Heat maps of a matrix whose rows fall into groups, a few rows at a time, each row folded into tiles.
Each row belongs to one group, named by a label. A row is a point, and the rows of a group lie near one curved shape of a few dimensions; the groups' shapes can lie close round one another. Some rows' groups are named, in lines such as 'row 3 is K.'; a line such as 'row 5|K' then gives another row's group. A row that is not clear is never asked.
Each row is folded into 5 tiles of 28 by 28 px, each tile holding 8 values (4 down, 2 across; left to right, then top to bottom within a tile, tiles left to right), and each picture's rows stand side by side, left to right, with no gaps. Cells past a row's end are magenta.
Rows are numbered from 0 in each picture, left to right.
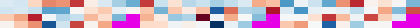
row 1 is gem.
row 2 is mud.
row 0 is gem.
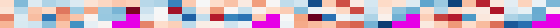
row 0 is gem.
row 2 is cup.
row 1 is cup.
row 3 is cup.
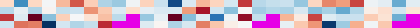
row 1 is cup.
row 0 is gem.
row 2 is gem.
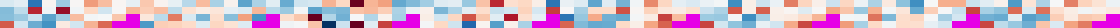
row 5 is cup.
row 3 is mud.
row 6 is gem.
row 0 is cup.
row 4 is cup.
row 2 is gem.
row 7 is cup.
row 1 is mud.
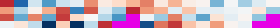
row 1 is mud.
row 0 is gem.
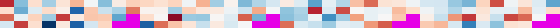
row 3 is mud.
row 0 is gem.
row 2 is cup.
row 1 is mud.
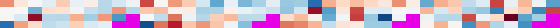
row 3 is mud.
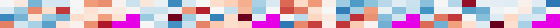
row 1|cup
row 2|mud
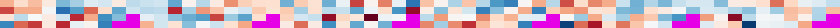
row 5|gem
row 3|gem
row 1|cup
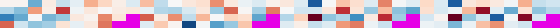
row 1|gem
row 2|cup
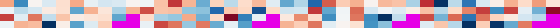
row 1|mud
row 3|gem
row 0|gem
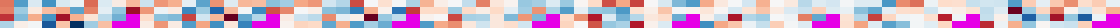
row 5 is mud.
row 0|gem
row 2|mud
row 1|mud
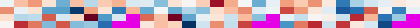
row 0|mud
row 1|gem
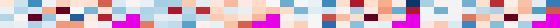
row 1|cup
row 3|mud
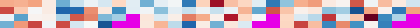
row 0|mud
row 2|mud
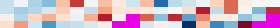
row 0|mud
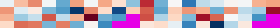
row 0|mud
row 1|gem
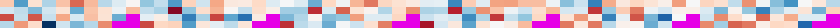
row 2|cup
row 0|gem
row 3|cup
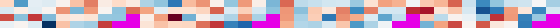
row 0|gem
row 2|gem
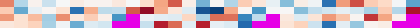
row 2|mud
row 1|mud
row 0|gem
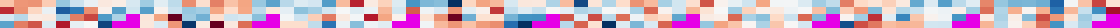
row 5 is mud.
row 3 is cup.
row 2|mud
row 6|mud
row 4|gem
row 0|mud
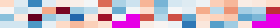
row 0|cup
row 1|gem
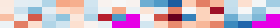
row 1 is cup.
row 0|mud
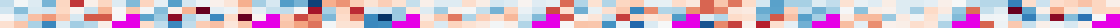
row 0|mud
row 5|mud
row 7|cup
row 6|gem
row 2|cup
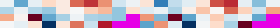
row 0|gem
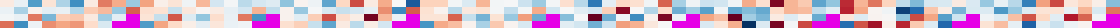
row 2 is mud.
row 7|mud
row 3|mud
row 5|gem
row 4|cup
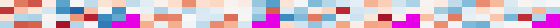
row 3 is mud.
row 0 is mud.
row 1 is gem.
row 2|cup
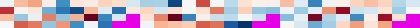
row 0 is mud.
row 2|cup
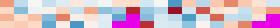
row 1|cup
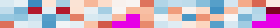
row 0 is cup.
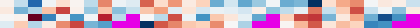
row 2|cup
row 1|mud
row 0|cup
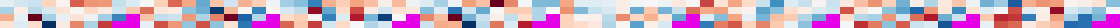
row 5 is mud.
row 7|cup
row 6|mud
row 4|gem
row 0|gem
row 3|gem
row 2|cup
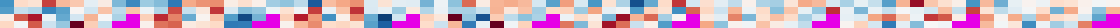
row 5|gem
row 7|gem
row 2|cup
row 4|gem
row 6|mud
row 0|gem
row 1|cup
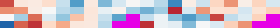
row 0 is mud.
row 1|cup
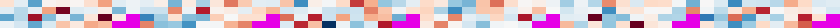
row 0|cup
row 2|gem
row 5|cup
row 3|mud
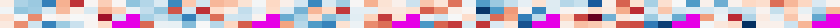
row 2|cup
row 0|mud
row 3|mud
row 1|cup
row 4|cup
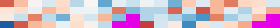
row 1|cup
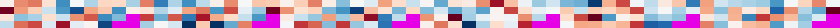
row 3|gem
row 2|mud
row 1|gem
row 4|cup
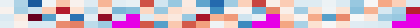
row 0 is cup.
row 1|gem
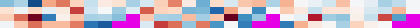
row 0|cup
